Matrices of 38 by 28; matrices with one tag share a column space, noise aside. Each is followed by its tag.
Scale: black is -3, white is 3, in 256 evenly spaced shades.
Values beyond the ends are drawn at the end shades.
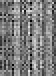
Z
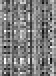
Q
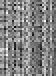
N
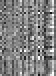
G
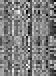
Z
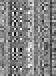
N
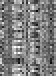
Q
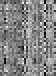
Q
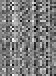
N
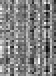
Q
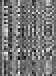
G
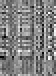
G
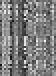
Z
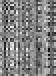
N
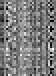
N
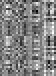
Z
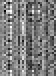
Z
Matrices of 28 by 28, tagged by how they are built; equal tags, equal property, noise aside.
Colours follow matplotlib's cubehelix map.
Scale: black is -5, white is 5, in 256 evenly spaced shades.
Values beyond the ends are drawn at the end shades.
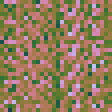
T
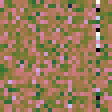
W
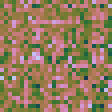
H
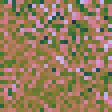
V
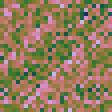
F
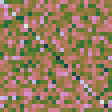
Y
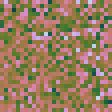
V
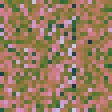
W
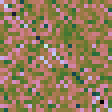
Y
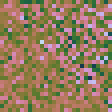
V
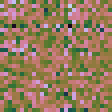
H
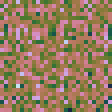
H
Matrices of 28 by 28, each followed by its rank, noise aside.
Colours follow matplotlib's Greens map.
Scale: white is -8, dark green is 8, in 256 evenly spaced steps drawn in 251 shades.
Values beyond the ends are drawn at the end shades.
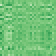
two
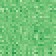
five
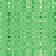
two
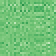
three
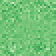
five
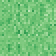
five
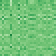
two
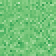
six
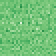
six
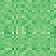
two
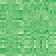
three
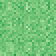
five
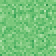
five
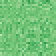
five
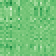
two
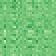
three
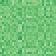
three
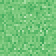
six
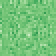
four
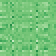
two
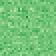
five
